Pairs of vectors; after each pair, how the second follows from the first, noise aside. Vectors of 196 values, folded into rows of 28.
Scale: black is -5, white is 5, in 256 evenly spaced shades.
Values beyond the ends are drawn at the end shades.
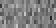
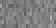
negated, shrunk.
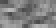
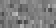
wrapped around, negated, partly zeroed.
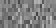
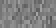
negated, shrunk.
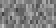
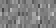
reversed, negated, partly zeroed.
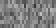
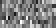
reversed, negated, scaled up.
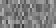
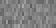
negated, shrunk.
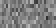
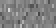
reversed, negated, partly zeroed.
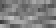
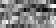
reversed, negated, scaled up.
